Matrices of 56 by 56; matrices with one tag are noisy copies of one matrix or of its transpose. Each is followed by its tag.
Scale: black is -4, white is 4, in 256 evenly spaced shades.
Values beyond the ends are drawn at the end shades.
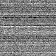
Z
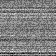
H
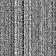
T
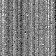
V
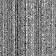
Z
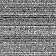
Z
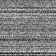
H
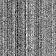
Z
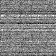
T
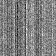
Z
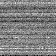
V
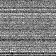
H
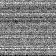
V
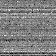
H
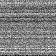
V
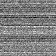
Z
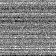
V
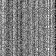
V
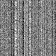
T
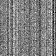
H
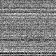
H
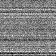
H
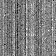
Z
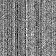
Z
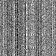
Z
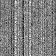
T
